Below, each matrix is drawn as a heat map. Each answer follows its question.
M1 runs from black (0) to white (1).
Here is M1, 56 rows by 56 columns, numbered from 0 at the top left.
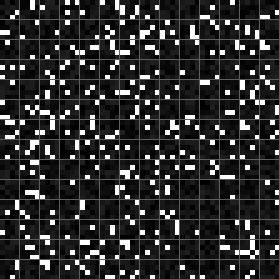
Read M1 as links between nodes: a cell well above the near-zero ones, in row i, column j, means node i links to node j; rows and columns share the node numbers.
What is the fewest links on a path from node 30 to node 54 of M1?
4
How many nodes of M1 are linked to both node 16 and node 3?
5
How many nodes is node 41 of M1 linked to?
2
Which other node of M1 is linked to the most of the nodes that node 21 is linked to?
node 38
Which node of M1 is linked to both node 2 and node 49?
node 55
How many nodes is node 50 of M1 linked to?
10
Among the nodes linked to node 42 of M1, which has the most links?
node 10
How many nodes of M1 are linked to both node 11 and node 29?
2
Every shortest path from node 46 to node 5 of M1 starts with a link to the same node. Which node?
node 31
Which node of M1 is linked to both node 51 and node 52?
node 20
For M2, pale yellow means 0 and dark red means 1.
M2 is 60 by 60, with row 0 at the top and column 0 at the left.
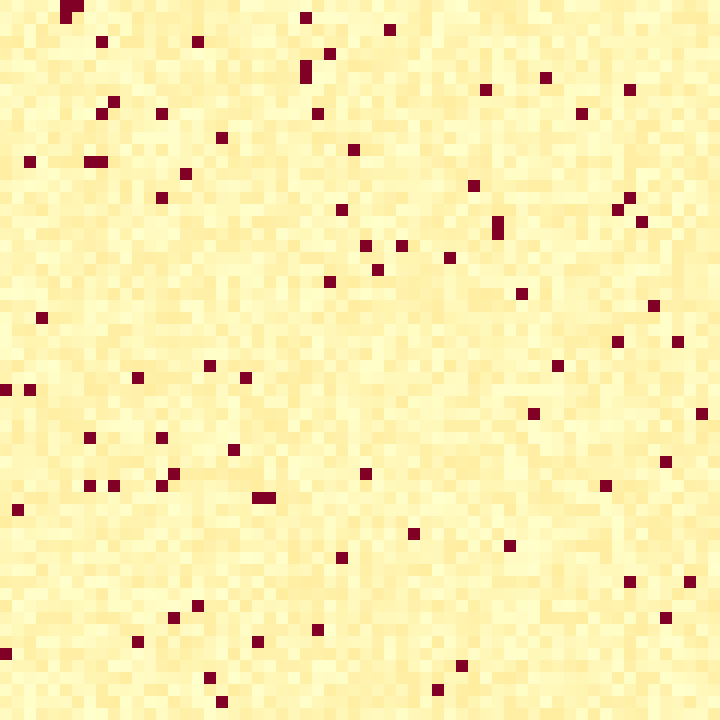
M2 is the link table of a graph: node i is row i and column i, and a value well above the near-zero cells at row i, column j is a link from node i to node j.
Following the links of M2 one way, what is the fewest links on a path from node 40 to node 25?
6
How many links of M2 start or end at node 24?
1
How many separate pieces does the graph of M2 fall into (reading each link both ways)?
10
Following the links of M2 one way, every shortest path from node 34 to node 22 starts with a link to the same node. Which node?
node 58
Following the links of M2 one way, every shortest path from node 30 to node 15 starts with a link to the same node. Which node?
node 17
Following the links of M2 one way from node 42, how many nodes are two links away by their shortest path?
2
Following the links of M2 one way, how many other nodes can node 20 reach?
12
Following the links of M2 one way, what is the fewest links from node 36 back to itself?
6
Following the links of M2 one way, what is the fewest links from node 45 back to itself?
7
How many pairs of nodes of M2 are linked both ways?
5
